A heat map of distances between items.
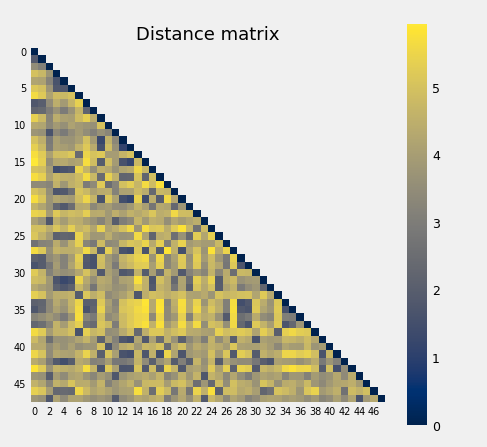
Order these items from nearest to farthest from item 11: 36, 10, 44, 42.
44, 42, 10, 36
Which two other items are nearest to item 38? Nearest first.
6, 33
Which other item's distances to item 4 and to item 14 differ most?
31
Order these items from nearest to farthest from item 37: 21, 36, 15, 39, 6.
36, 21, 39, 6, 15
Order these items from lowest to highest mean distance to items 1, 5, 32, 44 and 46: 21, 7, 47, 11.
21, 11, 47, 7
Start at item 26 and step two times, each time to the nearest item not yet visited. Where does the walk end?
28
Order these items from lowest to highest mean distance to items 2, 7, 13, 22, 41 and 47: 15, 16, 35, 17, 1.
15, 17, 1, 35, 16
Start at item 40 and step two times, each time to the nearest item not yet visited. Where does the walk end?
18
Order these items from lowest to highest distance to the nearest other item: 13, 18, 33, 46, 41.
13, 41, 33, 46, 18
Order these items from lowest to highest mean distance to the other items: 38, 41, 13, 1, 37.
13, 41, 1, 37, 38
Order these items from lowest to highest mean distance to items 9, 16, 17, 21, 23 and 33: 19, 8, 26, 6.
19, 8, 6, 26
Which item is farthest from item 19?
22
